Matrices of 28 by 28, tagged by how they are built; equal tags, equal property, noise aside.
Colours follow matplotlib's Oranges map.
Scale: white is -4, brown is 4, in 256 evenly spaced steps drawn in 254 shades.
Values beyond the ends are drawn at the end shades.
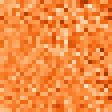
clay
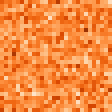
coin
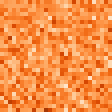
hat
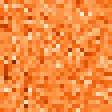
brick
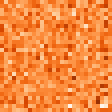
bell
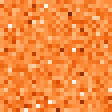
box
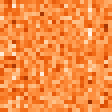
brick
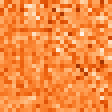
clay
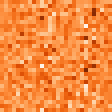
brick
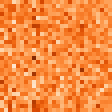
brick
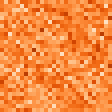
hat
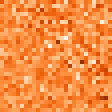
clay
